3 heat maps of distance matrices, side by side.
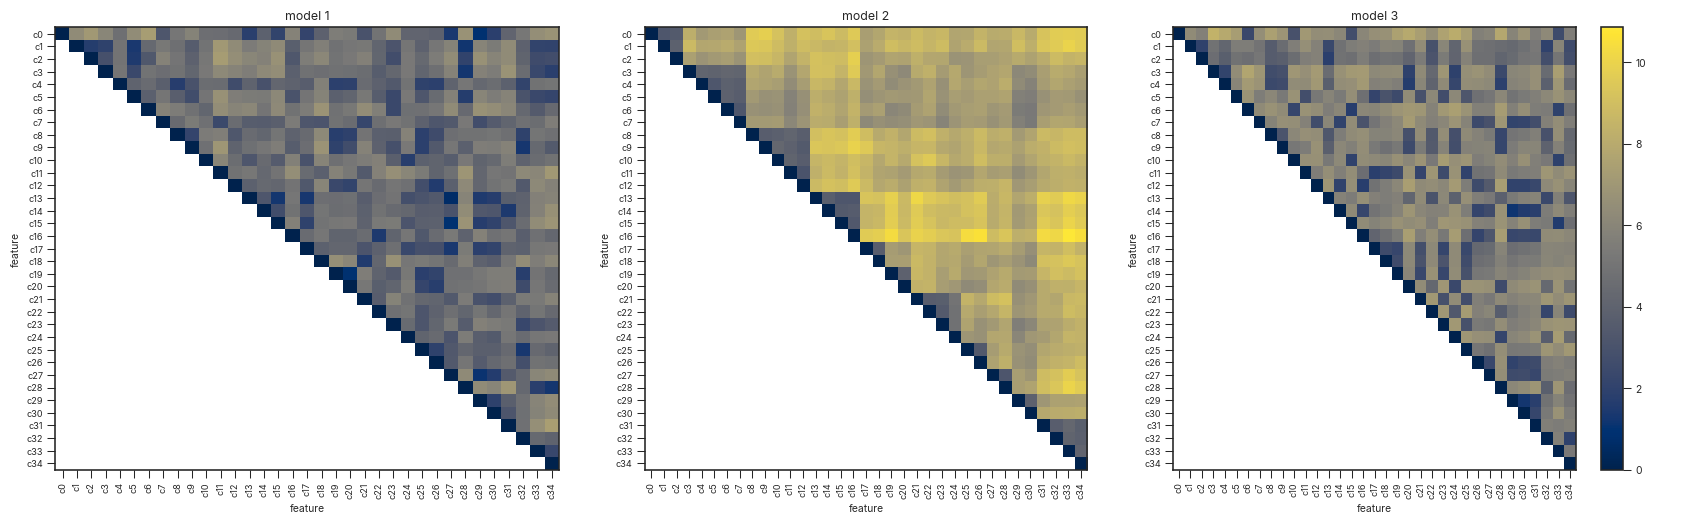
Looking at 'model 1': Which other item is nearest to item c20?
c19
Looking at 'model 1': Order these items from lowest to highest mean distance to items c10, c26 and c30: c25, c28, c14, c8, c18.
c25, c14, c8, c18, c28
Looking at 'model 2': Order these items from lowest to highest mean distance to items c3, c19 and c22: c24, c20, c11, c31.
c20, c24, c11, c31
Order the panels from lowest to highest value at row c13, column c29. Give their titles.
model 1, model 3, model 2
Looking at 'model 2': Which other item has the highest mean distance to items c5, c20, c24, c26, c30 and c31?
c16
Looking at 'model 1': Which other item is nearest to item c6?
c23
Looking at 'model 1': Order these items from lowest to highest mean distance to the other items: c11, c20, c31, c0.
c20, c0, c31, c11
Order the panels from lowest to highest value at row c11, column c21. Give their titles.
model 3, model 1, model 2
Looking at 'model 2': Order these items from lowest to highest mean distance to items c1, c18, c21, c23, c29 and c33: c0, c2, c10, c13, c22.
c22, c2, c0, c10, c13
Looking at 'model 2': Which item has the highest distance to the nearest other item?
c24
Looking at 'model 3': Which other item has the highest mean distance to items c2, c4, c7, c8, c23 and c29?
c0
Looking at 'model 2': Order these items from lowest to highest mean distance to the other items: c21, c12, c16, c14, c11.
c11, c12, c21, c14, c16
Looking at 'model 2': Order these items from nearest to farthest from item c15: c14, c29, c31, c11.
c14, c29, c11, c31
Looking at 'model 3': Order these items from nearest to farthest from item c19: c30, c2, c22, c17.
c17, c2, c30, c22
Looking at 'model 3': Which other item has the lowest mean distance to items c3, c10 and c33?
c15
